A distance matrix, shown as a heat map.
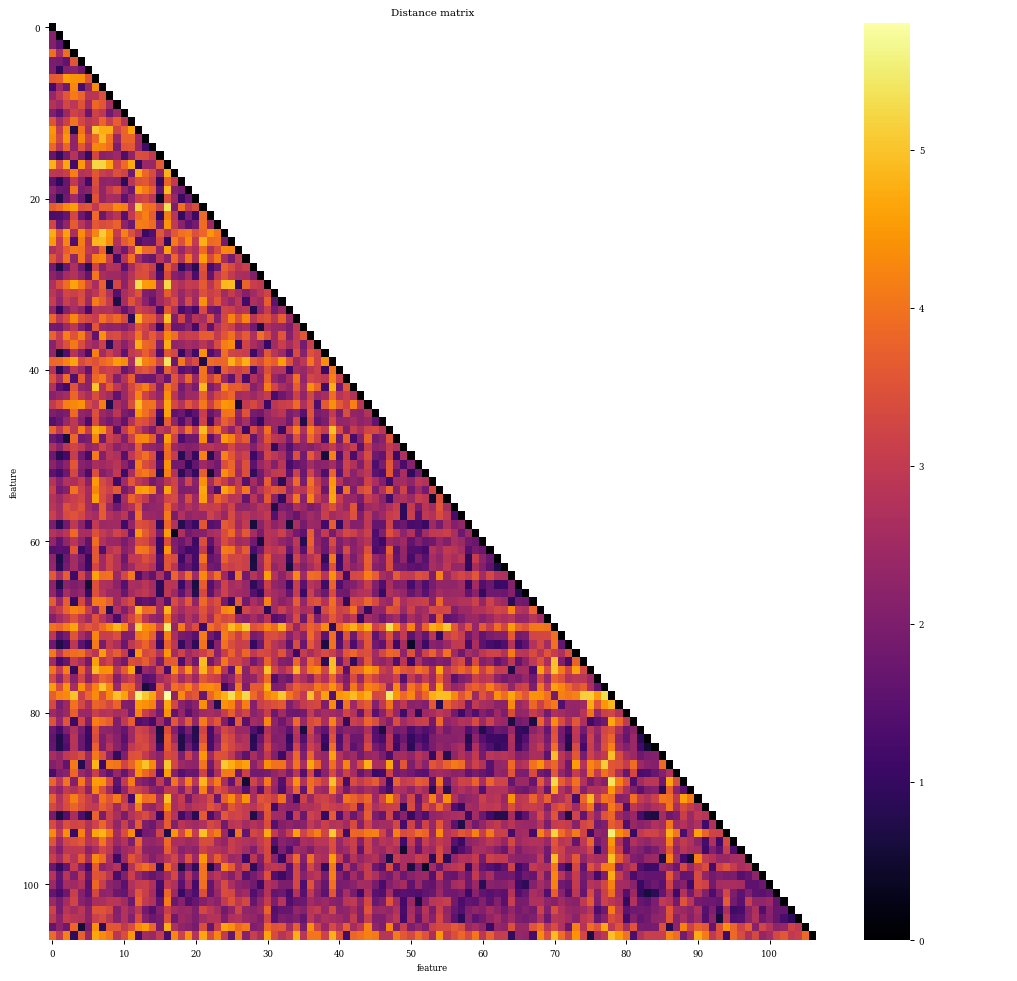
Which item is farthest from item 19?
16
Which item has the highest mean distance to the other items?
78
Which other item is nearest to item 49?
96
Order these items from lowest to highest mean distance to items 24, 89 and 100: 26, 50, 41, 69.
41, 69, 50, 26
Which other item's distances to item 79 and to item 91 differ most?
54
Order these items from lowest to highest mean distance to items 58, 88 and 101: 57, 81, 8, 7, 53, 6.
53, 81, 57, 8, 7, 6
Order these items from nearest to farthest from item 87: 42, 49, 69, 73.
69, 49, 42, 73
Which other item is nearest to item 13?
77
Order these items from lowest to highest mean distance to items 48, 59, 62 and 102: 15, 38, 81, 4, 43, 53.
15, 38, 4, 43, 53, 81
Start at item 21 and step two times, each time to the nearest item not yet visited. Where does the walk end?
70
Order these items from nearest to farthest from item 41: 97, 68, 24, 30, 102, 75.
75, 97, 24, 102, 68, 30
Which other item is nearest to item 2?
48
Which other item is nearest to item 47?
97
